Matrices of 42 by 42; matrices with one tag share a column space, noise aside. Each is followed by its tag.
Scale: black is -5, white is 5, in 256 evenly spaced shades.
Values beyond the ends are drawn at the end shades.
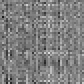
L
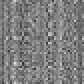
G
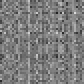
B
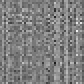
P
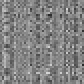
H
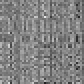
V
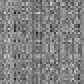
B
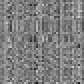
V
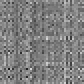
G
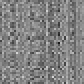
G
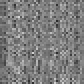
L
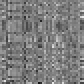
V
